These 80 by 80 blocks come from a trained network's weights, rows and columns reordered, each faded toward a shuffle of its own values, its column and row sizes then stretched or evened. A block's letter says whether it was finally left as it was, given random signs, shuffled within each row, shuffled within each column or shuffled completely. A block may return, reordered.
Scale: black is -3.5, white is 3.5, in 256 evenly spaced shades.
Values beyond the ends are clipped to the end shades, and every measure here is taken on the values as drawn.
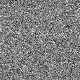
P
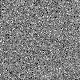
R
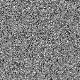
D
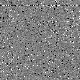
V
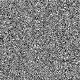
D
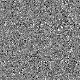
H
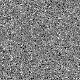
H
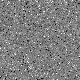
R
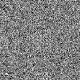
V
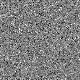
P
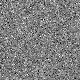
R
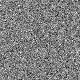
R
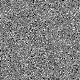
D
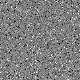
D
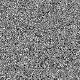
H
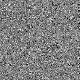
H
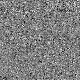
P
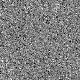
D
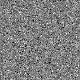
D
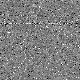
P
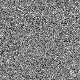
P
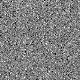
H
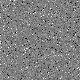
D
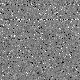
P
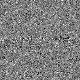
H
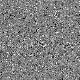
H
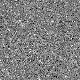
P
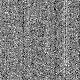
D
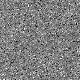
P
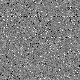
P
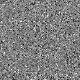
H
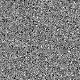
H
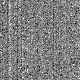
D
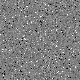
D
